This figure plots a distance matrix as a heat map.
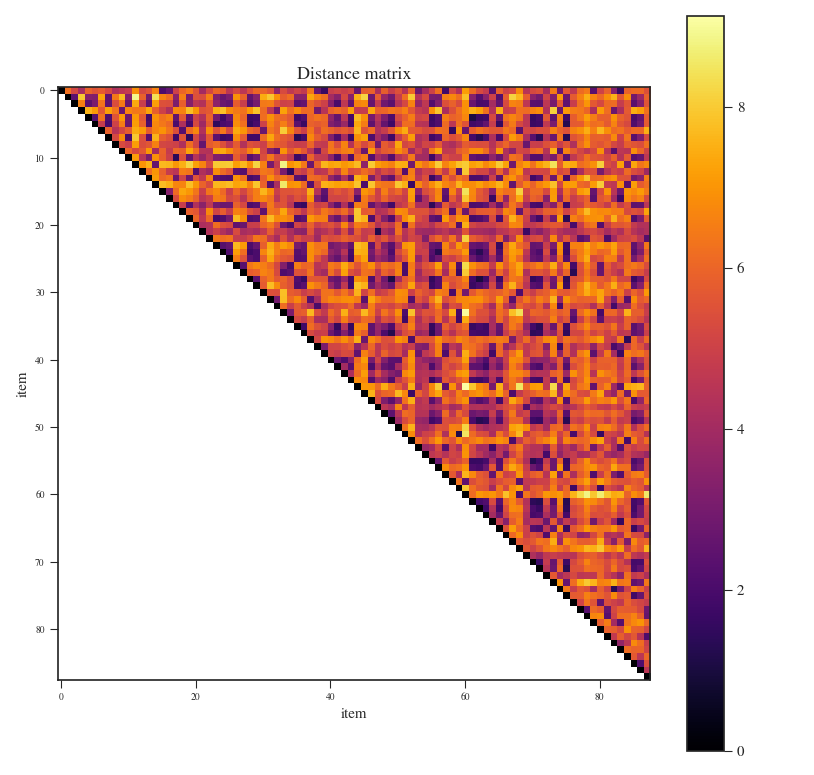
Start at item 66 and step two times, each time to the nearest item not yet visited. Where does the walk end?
54
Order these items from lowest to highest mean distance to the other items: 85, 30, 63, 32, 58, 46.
63, 85, 46, 32, 58, 30
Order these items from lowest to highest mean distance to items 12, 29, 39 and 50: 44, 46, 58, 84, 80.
46, 80, 44, 58, 84
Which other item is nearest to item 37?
84
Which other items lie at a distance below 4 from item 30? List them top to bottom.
6, 18, 58, 60, 68
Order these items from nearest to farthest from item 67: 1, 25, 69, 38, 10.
38, 69, 10, 25, 1
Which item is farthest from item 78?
60
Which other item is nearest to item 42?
40
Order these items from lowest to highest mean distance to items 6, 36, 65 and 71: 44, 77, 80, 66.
66, 77, 80, 44
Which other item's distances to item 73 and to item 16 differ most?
44
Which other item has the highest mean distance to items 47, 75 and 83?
11
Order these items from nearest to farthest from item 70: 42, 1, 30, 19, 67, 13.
13, 19, 1, 42, 30, 67
